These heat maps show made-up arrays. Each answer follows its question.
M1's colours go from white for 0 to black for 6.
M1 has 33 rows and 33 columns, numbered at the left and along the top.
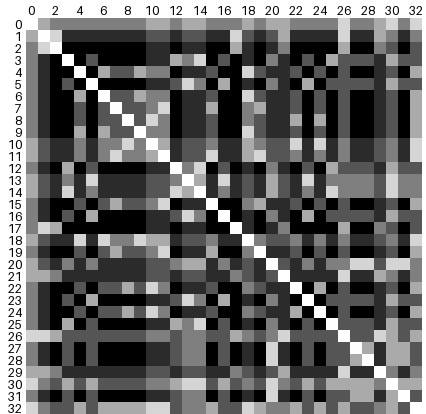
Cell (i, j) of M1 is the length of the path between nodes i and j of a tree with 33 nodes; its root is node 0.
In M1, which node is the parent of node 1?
26
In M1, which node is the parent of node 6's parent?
32
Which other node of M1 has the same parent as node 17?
2
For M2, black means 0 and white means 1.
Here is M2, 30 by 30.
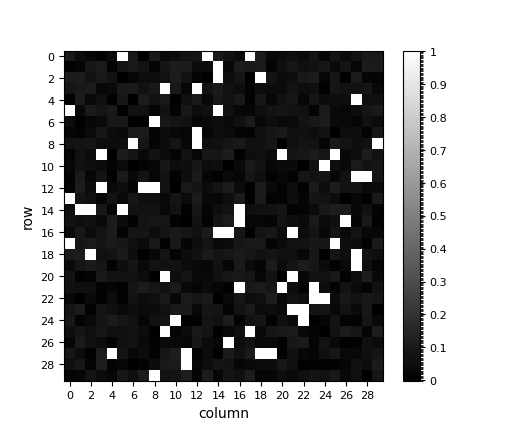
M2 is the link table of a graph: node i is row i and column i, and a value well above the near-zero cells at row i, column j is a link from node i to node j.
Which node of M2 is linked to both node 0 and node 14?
node 5
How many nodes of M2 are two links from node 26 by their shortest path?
1
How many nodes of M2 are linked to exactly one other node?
10
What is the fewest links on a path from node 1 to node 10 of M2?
7
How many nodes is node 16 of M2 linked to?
3
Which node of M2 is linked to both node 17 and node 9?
node 25
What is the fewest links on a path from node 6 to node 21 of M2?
6
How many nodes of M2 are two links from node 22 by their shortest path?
2
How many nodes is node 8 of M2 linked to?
3
